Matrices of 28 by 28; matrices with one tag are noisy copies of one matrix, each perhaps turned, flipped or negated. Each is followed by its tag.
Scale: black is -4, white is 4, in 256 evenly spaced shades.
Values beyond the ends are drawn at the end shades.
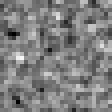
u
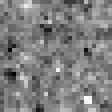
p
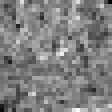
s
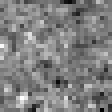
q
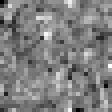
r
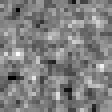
u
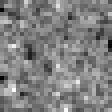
q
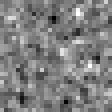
u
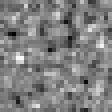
u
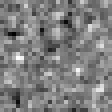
u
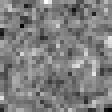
r
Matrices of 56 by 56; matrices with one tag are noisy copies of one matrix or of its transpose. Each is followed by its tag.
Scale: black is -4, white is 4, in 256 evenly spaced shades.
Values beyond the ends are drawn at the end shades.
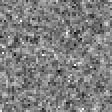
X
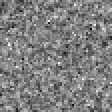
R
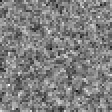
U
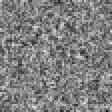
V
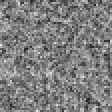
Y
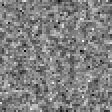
V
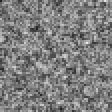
U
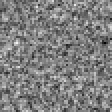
R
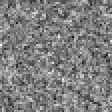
Y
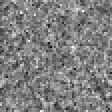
Y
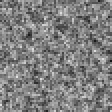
U
